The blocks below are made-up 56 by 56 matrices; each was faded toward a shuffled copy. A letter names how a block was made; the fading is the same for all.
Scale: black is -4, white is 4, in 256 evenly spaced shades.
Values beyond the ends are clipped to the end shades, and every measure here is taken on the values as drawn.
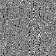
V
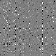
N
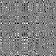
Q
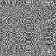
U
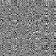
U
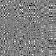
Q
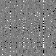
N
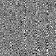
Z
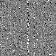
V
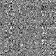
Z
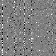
N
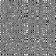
Q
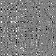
N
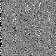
V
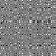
Q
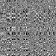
U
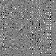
N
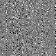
V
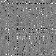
N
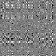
Q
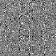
Z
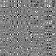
Q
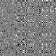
Q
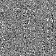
V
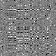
Q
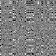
Q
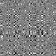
Q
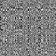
U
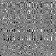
Q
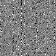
V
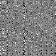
Z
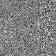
V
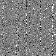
V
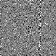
Z
